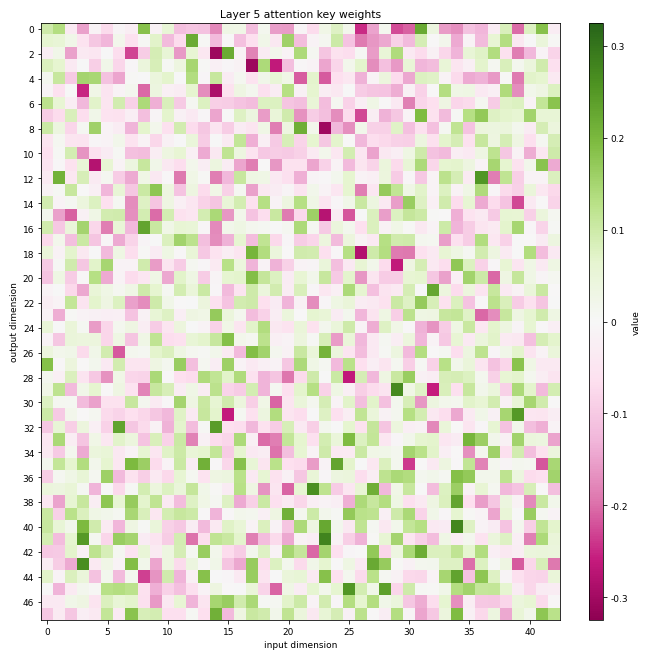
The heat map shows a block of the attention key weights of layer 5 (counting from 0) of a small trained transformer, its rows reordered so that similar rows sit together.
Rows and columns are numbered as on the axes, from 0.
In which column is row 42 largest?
31
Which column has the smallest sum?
19
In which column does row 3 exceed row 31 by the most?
15
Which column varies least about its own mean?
10
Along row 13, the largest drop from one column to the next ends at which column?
26
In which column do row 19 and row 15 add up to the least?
9
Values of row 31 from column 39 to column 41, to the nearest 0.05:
0.25 -0.05 -0.05
